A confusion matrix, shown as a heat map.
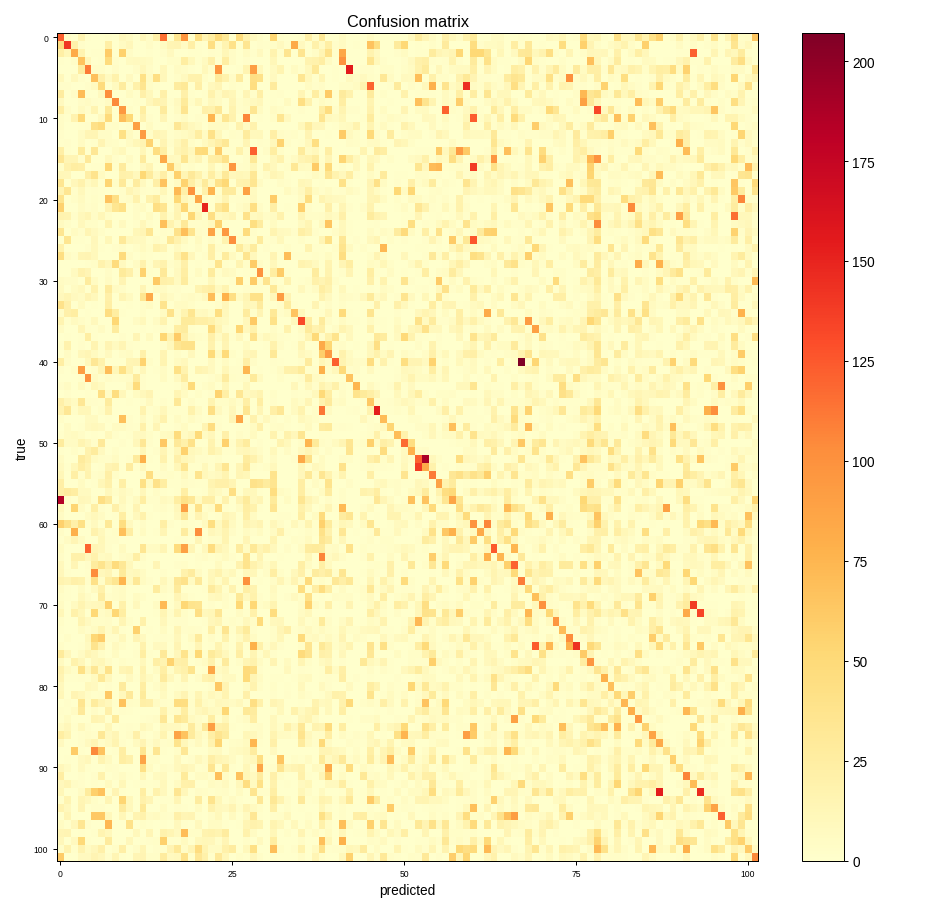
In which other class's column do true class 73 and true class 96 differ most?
66
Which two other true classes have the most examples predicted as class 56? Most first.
9, 61
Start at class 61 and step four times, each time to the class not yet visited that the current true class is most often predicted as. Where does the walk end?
3
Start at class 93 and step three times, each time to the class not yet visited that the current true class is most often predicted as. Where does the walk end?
84
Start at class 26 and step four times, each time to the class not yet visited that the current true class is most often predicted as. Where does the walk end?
22
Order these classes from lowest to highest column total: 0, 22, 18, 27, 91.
0, 27, 91, 22, 18
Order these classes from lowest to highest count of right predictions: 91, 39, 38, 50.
38, 39, 91, 50
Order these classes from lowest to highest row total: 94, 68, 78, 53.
68, 94, 53, 78
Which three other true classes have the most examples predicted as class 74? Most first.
5, 75, 18
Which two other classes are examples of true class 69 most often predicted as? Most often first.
86, 36
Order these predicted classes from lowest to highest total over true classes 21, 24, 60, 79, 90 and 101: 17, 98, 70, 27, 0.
70, 17, 27, 98, 0
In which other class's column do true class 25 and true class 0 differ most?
15
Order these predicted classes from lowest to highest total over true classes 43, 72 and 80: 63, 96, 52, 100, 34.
34, 63, 100, 52, 96
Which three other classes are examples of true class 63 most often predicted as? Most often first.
4, 18, 66
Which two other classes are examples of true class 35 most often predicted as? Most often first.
68, 28
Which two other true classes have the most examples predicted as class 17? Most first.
86, 19
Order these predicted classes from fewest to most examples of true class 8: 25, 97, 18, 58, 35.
97, 25, 18, 35, 58
